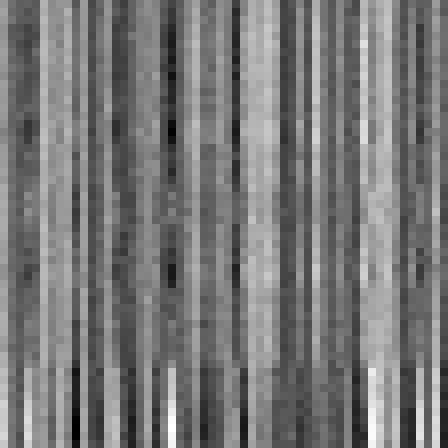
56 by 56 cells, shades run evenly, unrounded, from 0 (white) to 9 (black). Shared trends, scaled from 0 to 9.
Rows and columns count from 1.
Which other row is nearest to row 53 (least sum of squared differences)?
54
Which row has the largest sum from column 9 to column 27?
55
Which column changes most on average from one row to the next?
22
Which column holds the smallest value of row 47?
47
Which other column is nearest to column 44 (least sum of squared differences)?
5
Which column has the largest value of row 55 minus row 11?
46
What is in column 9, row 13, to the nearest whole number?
3
